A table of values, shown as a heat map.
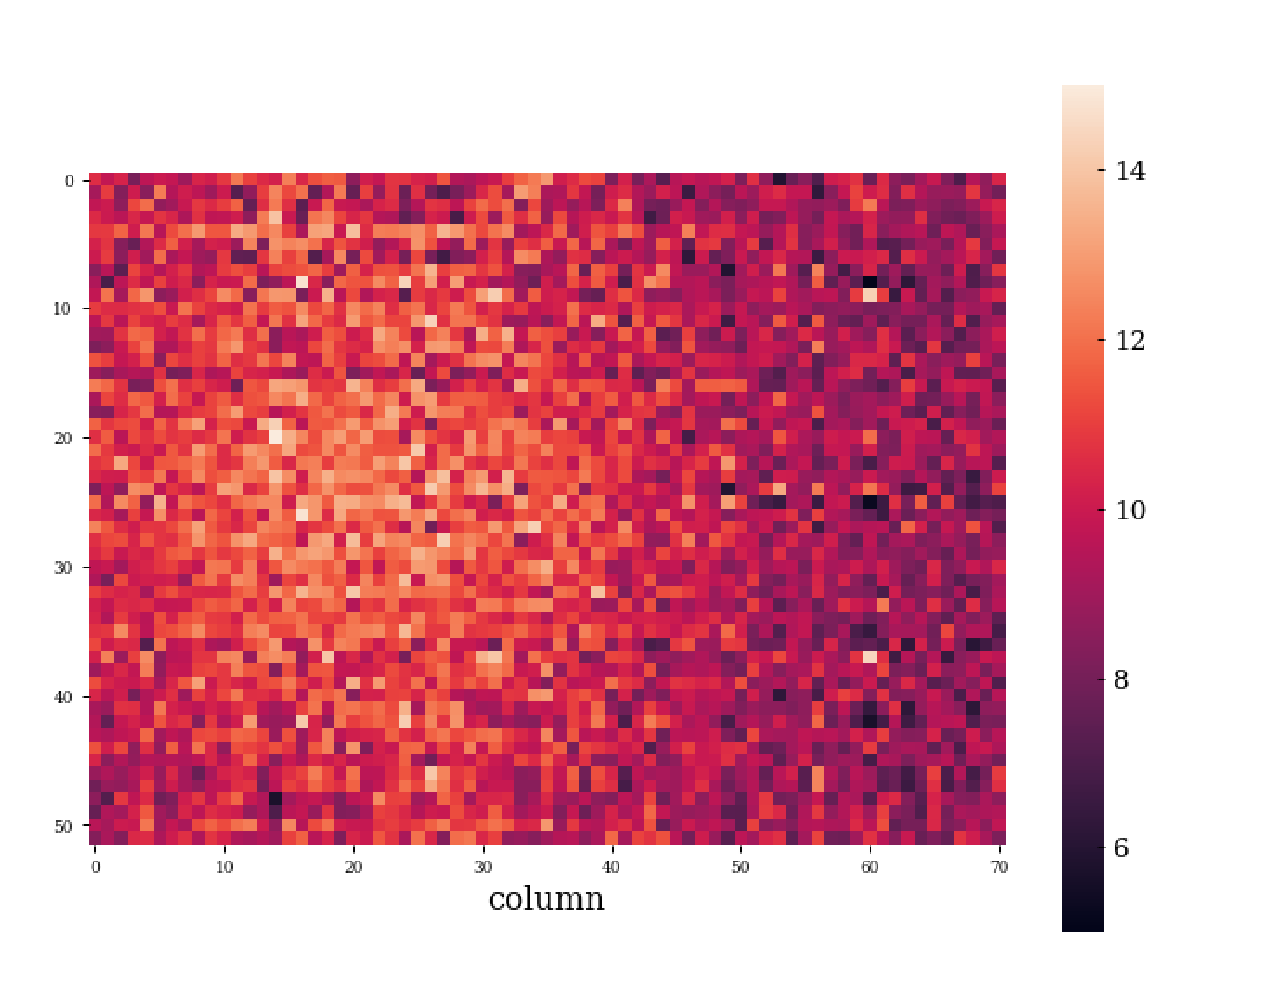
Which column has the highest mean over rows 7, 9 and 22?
31
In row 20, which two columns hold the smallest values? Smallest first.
46, 66
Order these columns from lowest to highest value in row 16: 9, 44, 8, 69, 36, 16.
69, 9, 8, 36, 44, 16
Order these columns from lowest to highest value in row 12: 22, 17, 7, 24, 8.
17, 7, 24, 8, 22
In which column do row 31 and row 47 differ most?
38
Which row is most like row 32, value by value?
29
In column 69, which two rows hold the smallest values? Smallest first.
36, 25
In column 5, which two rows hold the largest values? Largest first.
25, 26
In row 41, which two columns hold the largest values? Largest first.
24, 28
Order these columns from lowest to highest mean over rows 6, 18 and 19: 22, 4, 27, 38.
27, 4, 38, 22
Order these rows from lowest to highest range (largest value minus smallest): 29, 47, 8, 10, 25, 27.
10, 29, 47, 27, 25, 8
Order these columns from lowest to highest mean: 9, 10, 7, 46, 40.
46, 40, 7, 9, 10
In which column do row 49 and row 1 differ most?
14
